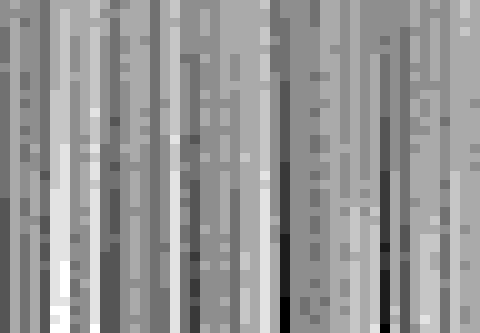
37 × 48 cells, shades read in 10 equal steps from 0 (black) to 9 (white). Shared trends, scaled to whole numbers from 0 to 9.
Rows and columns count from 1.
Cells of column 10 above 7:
20
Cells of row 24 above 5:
20
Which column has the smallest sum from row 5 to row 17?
29
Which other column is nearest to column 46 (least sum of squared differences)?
36
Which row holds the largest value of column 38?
37
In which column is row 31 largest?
7
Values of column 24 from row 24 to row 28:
4 4 4 4 4
